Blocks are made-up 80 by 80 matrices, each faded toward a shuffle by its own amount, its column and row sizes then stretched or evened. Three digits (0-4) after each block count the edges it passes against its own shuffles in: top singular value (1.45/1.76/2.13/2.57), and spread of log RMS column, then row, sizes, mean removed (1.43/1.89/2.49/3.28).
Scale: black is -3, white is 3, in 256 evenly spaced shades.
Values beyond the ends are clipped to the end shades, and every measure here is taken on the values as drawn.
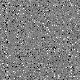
1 1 1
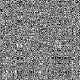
3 2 2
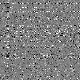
2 1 3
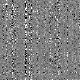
1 4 2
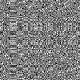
4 0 0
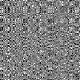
4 3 0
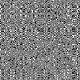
4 2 1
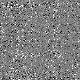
0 2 2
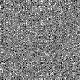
2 1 0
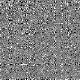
2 3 3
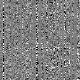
1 4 1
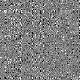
3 3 1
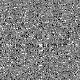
2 0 2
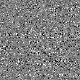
0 1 3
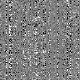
1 4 2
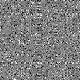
3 0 1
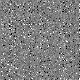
1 2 1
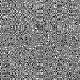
4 1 0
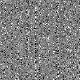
1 3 0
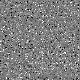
0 1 1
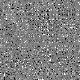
2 1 2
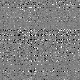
1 2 4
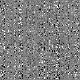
1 4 2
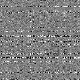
3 2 4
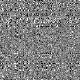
2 3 3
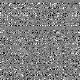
1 2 4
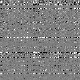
3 2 4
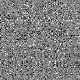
2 1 1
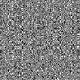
3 2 0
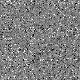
0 1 2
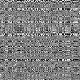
4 0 4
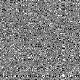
2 0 3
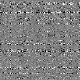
3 2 4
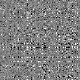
3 3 3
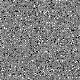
0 0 2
